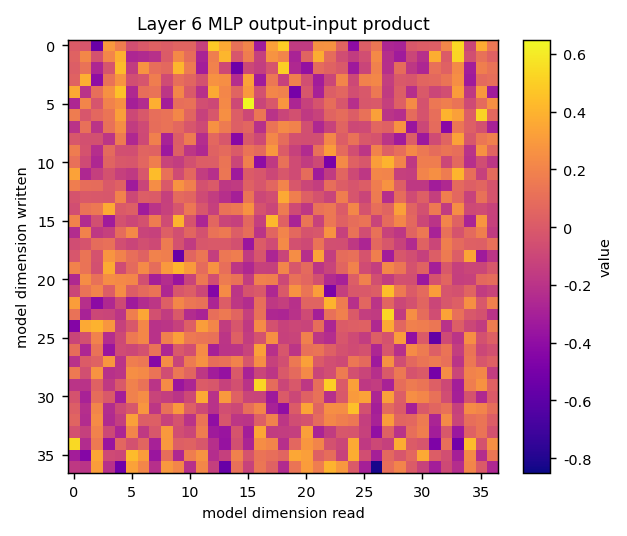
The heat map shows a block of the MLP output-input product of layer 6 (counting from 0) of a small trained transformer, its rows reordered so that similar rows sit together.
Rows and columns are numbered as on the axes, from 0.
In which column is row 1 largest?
33
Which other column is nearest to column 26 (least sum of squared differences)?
4
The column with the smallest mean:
14
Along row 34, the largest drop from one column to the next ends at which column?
1
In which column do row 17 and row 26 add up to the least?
15
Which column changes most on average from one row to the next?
9
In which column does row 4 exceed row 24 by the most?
0
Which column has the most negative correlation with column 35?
11
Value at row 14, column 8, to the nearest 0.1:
-0.1
